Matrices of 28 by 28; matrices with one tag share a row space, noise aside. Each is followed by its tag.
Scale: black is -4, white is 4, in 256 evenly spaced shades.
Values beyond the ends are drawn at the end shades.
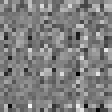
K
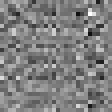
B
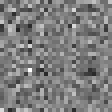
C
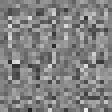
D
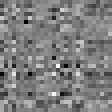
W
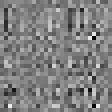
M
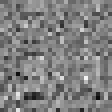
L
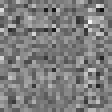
B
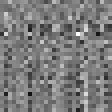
K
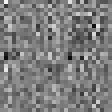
M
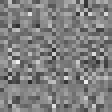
D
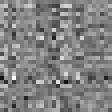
W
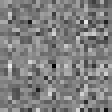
D
